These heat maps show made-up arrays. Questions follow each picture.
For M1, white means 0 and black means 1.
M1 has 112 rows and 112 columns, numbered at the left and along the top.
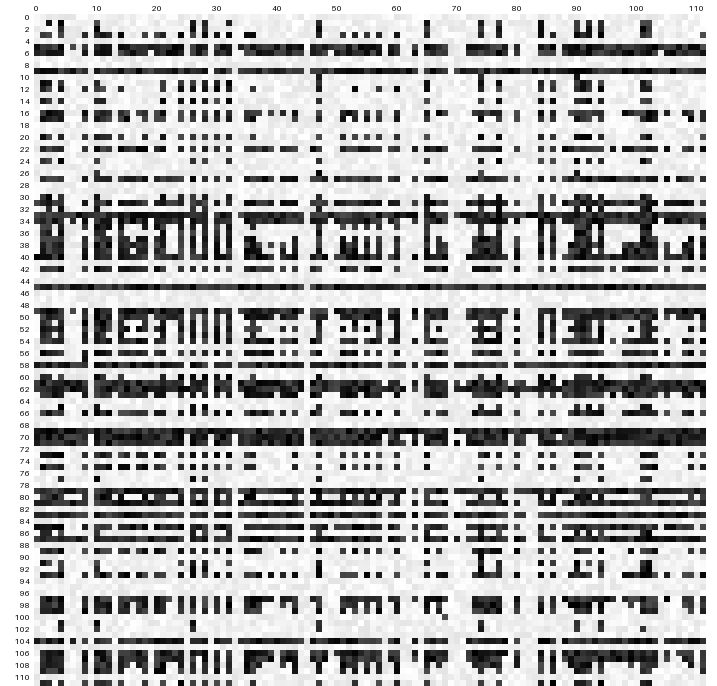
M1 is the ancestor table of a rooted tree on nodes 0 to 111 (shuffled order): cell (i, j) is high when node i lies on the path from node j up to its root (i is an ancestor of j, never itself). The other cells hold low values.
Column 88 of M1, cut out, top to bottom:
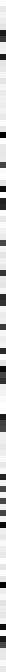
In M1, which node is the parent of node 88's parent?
54
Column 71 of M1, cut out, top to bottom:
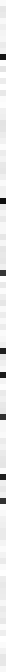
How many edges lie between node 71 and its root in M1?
8
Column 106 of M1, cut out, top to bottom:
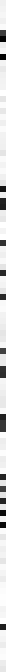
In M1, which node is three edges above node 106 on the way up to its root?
85
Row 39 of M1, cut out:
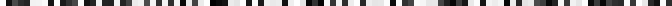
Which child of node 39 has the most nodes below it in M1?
98
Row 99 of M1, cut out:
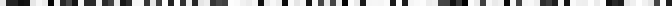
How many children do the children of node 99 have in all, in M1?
3
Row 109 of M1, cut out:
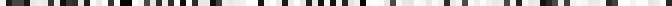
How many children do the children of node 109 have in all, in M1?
1
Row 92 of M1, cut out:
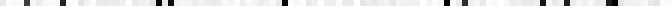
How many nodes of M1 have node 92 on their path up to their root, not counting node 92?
11
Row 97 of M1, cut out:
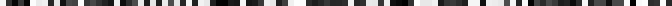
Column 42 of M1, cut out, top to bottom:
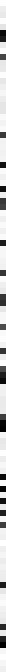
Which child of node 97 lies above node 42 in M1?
22
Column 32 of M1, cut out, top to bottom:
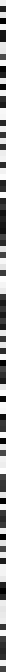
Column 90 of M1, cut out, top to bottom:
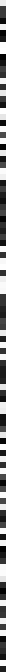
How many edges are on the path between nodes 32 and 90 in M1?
9
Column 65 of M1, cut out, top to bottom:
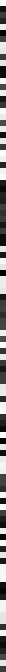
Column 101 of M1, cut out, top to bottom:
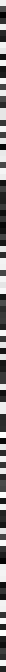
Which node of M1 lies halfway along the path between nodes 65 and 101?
77
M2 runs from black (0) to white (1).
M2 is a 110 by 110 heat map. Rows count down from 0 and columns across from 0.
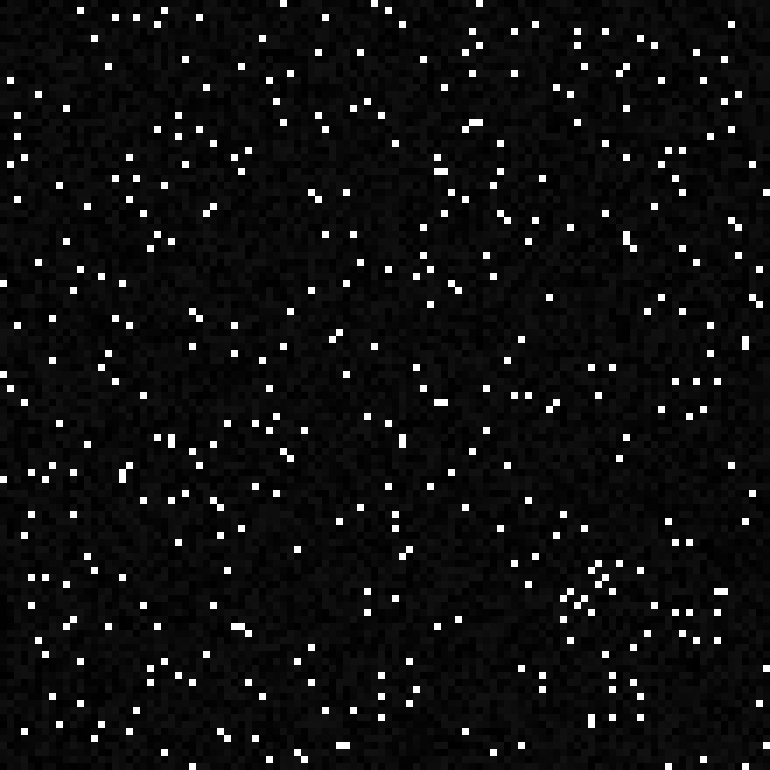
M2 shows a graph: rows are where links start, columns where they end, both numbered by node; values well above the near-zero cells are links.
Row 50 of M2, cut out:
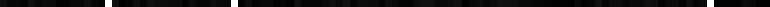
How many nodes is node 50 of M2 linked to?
3
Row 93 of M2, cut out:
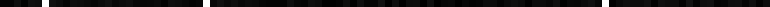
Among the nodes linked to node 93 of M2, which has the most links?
node 86
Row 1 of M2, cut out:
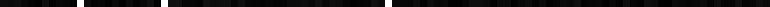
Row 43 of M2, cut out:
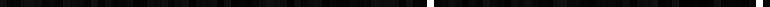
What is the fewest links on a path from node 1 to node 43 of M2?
4
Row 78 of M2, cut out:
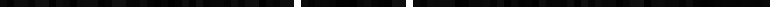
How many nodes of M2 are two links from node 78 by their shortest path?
3
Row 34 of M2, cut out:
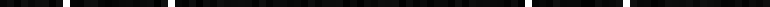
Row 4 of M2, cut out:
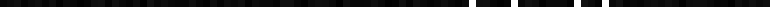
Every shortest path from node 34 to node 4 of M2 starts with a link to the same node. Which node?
node 75
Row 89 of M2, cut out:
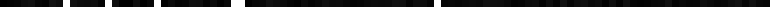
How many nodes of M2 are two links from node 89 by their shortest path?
8
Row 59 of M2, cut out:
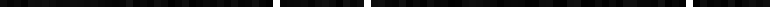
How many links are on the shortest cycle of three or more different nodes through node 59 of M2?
4
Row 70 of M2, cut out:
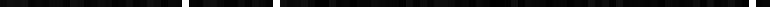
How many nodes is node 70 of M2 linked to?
3
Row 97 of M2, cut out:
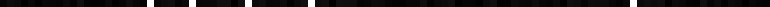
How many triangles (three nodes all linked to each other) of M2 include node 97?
3
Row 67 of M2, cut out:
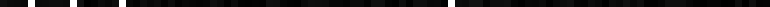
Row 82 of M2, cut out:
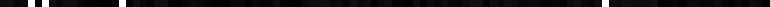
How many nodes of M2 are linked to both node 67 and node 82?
2
